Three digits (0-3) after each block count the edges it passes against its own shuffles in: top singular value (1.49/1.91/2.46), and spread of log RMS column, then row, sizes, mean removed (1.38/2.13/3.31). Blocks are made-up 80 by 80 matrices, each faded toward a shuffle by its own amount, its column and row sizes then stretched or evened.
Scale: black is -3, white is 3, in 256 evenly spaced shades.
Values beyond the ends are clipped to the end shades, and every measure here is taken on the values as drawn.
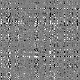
2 3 2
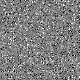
0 1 0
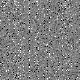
0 2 0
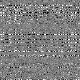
2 1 3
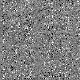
0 2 1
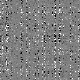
1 3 1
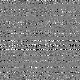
1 1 3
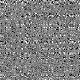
2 1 2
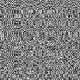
3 1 0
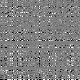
3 2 3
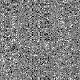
2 1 0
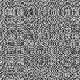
3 0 0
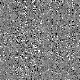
0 2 1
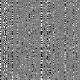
3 3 0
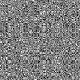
3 1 0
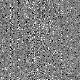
1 2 0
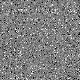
0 1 1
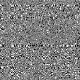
2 1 2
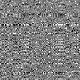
3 0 2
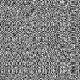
3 0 1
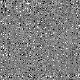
0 2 2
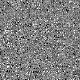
1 1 1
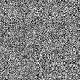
2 1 0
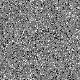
0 1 0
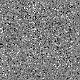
0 1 1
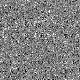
1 1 1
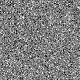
1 0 0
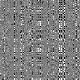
3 3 1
